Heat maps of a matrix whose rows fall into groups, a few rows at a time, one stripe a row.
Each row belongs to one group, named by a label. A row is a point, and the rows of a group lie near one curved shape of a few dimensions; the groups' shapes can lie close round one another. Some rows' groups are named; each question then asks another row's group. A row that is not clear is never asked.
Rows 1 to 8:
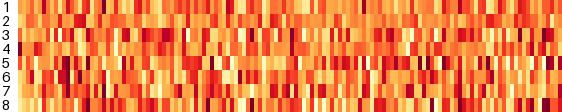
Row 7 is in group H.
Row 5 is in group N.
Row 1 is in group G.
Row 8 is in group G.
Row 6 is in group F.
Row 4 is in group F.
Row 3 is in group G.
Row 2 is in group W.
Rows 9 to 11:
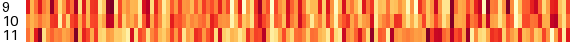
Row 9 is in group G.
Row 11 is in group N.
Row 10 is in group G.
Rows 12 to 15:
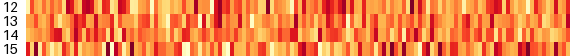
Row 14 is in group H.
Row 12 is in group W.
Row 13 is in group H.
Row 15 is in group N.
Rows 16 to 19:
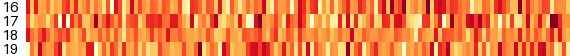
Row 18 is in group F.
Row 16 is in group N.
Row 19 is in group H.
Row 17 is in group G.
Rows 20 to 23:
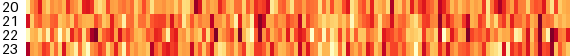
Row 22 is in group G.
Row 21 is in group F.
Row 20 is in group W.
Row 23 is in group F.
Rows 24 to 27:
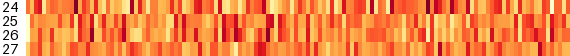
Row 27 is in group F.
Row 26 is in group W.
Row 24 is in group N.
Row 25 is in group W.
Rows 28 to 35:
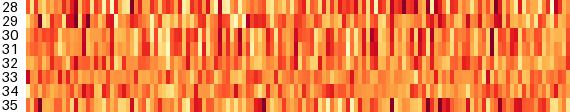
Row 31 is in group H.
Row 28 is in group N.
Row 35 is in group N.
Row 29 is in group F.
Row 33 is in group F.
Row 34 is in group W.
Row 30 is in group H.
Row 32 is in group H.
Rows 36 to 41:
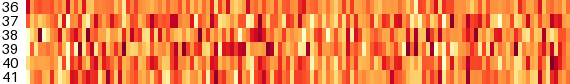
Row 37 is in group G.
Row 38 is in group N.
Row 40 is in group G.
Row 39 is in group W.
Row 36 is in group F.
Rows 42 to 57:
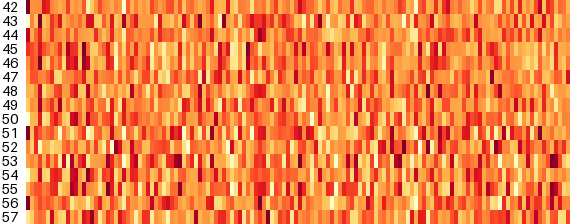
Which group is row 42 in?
F
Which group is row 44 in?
F
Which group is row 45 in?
F
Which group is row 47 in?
H
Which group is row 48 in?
N
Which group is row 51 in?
F
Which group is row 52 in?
N
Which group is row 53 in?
G
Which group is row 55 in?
G
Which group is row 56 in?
F
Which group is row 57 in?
W
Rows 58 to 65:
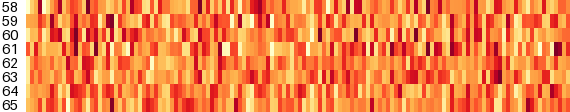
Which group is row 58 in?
N
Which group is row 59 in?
G
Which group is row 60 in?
H
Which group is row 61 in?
N
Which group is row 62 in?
W
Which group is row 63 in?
W
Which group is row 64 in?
G
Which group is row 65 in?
G
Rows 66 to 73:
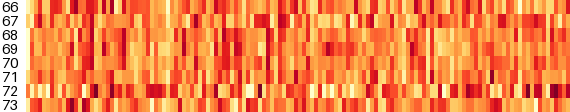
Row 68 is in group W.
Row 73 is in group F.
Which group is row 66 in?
H
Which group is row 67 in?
W
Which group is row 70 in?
W
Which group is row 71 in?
H
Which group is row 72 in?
G
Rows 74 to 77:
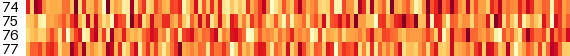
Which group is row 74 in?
N
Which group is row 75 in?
N
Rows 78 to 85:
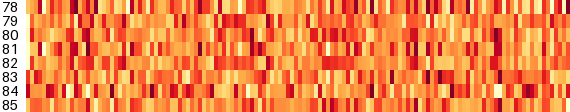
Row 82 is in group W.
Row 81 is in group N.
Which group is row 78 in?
N
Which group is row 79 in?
W
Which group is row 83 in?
N
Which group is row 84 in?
G
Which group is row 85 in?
W
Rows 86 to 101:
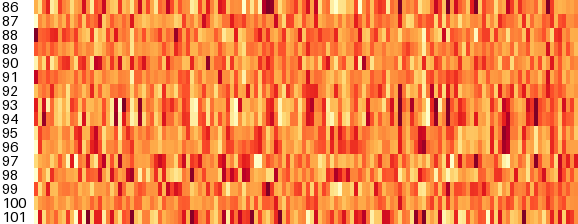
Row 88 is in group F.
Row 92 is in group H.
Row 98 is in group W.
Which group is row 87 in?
W
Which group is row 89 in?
F
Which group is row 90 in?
H
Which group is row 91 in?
F
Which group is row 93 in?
N
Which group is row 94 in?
N
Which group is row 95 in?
W
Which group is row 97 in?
G
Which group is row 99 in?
F
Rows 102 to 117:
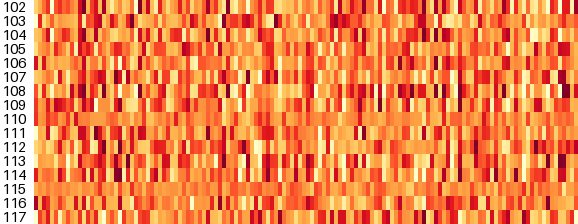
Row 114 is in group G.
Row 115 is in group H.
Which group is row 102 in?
N
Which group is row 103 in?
W
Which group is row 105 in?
G
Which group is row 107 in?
G
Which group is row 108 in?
N
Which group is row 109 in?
G
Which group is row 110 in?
F
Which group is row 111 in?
H
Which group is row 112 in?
G
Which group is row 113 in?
G
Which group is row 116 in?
F
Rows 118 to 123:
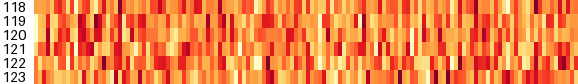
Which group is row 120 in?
H
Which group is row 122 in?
G
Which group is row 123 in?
N
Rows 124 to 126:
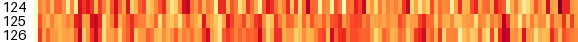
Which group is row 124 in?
G
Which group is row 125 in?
W
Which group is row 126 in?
W
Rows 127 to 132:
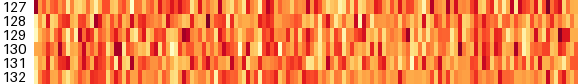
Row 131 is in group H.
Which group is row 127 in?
F
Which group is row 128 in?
H
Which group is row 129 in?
G
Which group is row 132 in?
H
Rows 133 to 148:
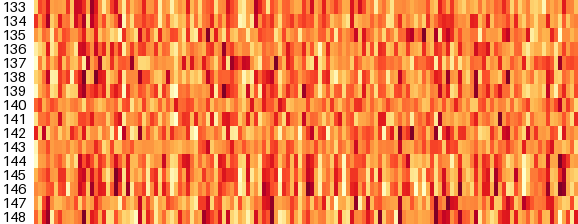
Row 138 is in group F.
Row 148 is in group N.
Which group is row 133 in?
F
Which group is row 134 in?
F
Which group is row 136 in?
H
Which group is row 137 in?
W
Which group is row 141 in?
H
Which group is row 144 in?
G
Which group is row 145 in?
G
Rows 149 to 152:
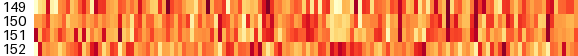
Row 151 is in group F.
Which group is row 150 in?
F
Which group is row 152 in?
W
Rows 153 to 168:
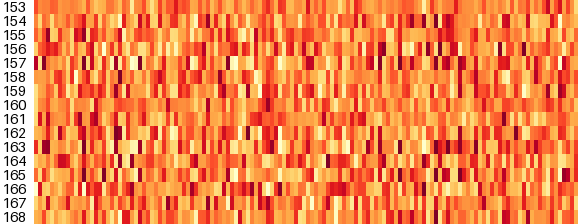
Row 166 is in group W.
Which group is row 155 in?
F
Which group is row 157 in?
N
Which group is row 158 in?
G
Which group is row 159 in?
G
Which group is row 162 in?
G
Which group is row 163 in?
N
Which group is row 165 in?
N
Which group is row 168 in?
N
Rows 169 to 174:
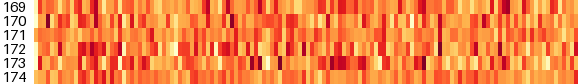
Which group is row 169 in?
W
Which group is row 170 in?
H
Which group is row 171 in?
H
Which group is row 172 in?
H
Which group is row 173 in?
W
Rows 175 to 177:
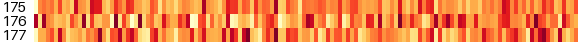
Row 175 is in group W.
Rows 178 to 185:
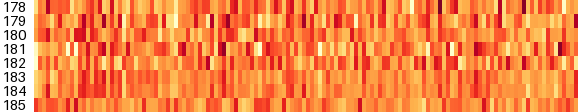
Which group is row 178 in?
H
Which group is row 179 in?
H
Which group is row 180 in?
F
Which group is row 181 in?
G
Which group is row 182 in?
W
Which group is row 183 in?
H
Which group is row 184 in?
H
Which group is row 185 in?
F
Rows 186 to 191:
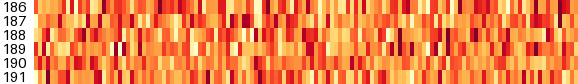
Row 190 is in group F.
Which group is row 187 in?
W
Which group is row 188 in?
F
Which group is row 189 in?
N
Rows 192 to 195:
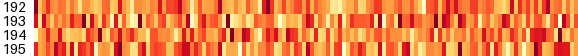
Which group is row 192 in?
F
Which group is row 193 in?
N
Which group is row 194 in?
W
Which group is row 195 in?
G
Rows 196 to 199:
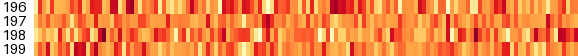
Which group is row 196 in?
W
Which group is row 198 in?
G
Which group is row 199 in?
F
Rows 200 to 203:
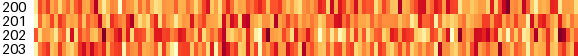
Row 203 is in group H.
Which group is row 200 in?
W
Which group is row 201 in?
W
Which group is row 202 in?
G
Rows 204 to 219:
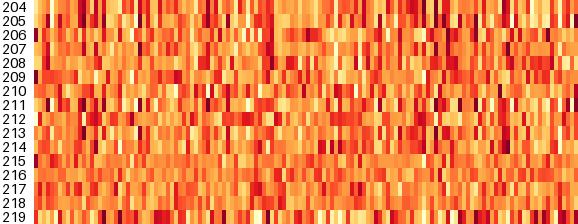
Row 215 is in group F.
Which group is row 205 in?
N
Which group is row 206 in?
F
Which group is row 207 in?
N
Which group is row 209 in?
F
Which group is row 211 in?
N
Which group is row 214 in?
W
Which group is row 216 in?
H
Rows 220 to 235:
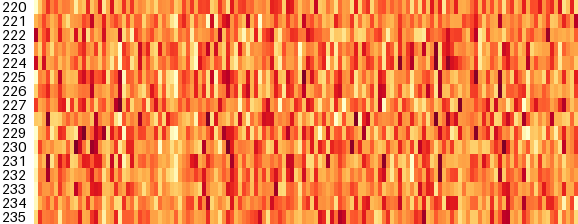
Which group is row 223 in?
N
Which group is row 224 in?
N
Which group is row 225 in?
H
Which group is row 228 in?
N
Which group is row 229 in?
H
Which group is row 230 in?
W
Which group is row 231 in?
H
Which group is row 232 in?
H
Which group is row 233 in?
W
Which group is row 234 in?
W
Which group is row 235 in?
W
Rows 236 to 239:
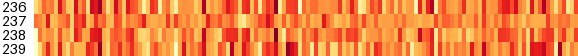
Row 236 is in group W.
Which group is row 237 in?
F
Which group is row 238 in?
W
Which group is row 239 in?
W
